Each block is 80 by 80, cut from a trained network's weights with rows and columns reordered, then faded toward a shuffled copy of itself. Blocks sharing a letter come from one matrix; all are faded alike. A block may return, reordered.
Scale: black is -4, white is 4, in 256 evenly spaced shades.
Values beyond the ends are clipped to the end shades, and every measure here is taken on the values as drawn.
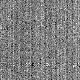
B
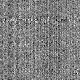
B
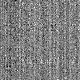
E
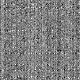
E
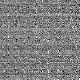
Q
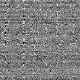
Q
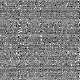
Q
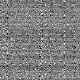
Q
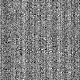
B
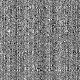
B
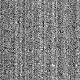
B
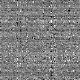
Q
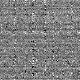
Q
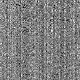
E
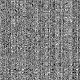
B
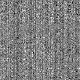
E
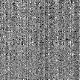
E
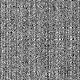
B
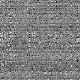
Q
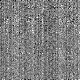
E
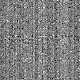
E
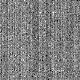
B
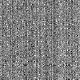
E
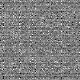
Q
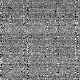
Q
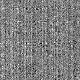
B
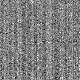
E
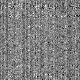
E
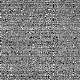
Q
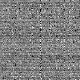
Q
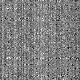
B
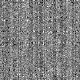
E
